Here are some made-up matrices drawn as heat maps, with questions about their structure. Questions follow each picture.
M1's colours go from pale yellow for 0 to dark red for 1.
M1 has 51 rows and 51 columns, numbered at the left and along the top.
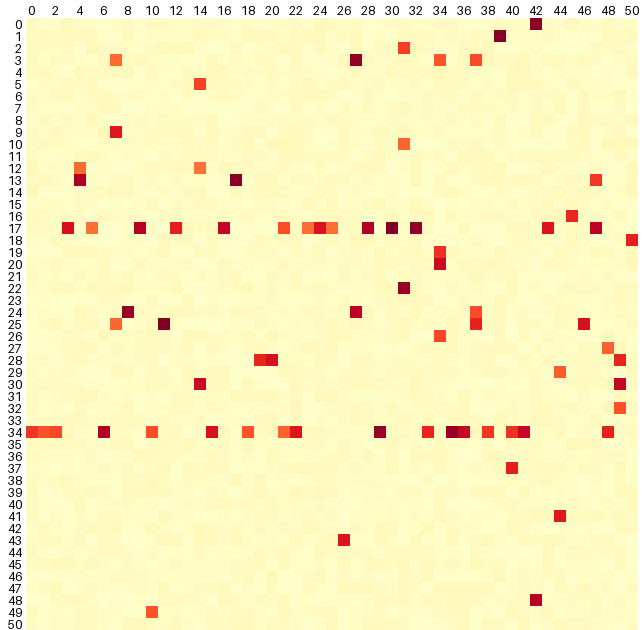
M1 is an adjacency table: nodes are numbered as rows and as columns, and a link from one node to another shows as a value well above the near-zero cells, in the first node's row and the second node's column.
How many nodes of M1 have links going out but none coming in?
1
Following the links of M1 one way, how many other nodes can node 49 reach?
2
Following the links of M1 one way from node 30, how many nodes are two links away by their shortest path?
1
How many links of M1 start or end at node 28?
4
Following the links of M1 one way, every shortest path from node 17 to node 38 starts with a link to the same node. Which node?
node 3
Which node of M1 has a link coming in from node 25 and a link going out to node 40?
node 37
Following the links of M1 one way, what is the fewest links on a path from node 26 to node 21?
2
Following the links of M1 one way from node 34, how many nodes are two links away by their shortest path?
5
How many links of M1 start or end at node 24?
4
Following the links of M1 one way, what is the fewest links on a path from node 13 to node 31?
5
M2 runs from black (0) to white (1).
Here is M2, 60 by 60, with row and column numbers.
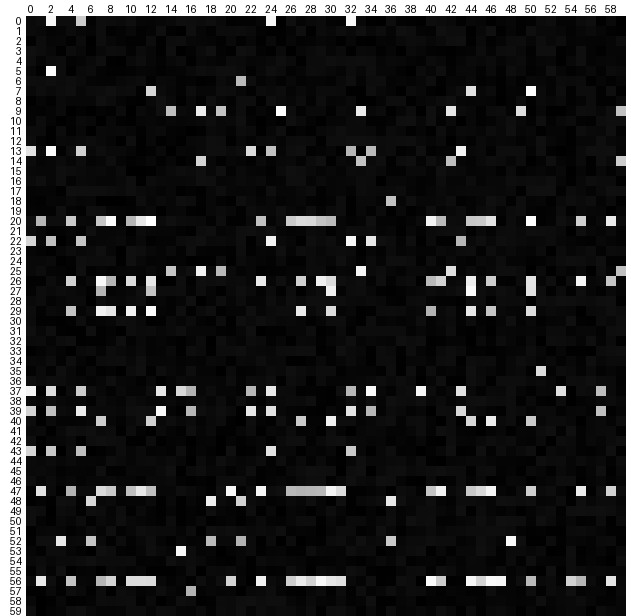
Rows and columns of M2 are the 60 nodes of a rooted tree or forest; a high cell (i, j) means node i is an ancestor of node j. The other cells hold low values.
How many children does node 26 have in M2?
5
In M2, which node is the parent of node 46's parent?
29
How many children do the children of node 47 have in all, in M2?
5
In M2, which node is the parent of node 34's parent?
13
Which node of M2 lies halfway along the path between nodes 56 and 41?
20
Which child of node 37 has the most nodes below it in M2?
39
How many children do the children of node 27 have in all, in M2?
3
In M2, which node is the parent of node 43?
22
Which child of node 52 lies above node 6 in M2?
48
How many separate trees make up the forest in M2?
6
